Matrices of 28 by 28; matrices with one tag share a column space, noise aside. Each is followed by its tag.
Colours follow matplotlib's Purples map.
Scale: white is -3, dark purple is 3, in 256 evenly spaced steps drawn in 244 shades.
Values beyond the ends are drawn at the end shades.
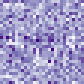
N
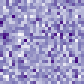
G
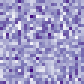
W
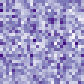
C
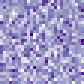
G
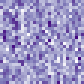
C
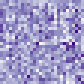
C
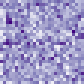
C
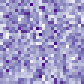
W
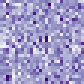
N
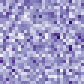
G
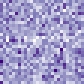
N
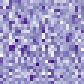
G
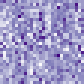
C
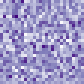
G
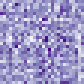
N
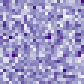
G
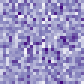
N
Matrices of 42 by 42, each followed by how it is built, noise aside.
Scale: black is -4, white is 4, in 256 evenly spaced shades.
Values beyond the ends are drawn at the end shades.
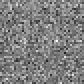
repeating columns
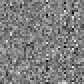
uneven columns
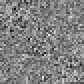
block diagonal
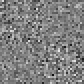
block diagonal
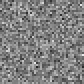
noise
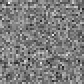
repeating columns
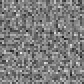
repeating columns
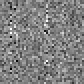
uneven columns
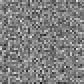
repeating rows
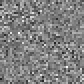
block diagonal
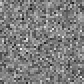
noise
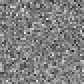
noise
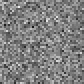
repeating rows
